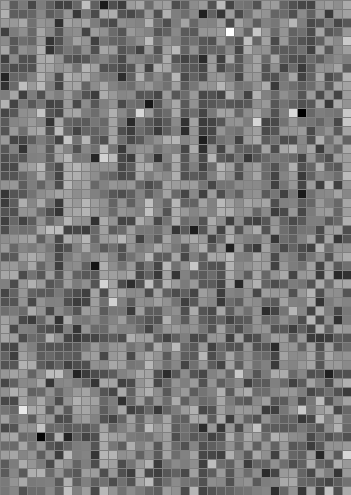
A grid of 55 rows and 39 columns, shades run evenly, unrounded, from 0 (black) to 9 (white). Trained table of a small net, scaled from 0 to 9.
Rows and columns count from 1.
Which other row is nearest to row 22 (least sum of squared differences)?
8
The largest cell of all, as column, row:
26, 4
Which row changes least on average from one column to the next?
54
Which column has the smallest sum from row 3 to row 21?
23
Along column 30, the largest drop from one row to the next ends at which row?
46
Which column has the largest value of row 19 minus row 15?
9
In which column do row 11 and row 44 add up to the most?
2
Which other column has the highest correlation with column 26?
29
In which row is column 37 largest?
55
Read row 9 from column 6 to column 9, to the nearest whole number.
5 3 6 6
